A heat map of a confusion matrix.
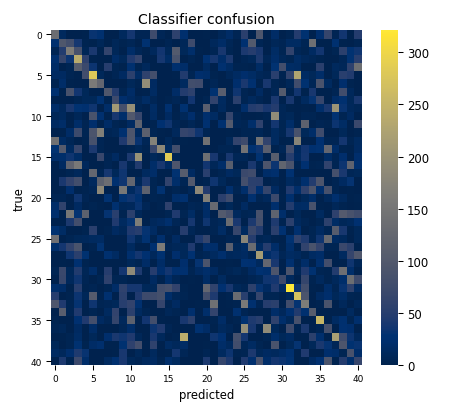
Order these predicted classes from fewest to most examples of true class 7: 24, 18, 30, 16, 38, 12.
12, 16, 24, 18, 38, 30
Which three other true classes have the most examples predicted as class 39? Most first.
30, 16, 22
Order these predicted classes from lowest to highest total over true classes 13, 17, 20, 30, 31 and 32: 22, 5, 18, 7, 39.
18, 22, 7, 39, 5
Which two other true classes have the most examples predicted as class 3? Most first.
16, 4
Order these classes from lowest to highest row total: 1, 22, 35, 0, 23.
1, 0, 23, 35, 22
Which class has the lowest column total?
19
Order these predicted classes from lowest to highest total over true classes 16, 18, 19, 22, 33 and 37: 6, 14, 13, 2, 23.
13, 14, 23, 6, 2
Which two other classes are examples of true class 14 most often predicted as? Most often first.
25, 36
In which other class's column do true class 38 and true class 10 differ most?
29
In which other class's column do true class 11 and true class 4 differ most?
33
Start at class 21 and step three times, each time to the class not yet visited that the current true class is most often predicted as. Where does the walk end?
26
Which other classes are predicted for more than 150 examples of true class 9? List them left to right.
8, 10, 37
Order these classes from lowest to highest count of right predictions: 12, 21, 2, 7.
7, 12, 21, 2
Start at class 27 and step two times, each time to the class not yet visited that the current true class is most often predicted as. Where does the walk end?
36
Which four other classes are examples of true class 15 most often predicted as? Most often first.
11, 20, 29, 6
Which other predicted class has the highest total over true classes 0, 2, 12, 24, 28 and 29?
10
